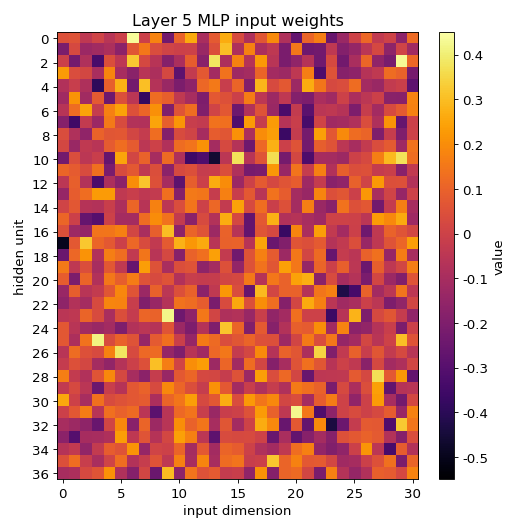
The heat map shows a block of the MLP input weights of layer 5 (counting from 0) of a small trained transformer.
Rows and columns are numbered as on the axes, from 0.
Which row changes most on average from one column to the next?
2
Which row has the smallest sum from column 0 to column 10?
24
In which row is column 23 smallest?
32
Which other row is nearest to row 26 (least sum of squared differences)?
18
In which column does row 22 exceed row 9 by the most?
21
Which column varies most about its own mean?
29
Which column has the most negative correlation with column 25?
23
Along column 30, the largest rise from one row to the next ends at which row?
5
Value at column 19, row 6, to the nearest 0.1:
-0.3
